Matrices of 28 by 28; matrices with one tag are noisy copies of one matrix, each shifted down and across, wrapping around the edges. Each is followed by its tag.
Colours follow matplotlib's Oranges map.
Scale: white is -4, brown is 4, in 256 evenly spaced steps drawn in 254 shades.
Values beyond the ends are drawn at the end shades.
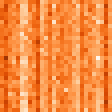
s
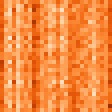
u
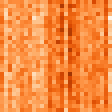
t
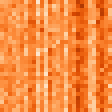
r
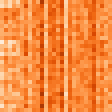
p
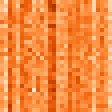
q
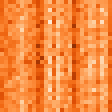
u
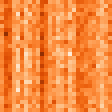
u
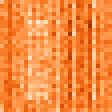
p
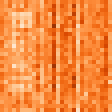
p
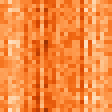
t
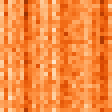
u
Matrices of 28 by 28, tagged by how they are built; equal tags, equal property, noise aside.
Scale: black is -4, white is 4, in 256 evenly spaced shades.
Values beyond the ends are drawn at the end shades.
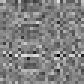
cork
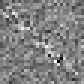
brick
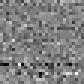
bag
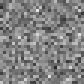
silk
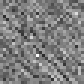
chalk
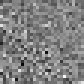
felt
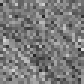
chalk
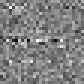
bag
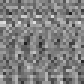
silk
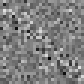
brick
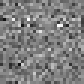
bag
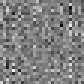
cork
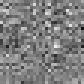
cork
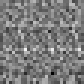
silk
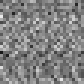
silk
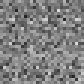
silk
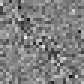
brick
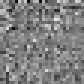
cork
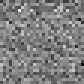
silk
